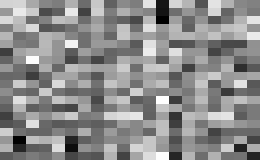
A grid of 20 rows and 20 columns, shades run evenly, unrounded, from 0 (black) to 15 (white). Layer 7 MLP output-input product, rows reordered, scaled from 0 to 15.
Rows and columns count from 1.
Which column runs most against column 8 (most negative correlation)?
13
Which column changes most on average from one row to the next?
3
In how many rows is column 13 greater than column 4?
11
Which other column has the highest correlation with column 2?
6
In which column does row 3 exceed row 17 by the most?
20
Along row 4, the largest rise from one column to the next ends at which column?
12
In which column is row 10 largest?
17
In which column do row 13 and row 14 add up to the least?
8
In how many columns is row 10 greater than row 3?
9
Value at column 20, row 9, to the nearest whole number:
5
